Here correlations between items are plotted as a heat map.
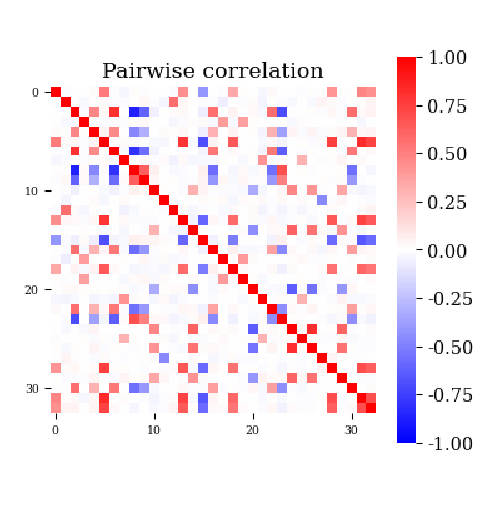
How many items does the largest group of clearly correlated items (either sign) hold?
9
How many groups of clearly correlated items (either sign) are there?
7
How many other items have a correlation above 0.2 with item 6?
5
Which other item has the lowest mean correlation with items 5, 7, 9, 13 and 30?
15
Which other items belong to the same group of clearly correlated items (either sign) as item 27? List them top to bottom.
11
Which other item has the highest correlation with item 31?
5
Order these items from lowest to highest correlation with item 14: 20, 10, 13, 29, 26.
20, 13, 10, 29, 26
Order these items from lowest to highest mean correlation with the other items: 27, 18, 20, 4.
20, 27, 4, 18
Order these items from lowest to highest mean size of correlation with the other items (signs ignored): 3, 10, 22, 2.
3, 10, 22, 2
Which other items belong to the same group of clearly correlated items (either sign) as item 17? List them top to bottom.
3, 19
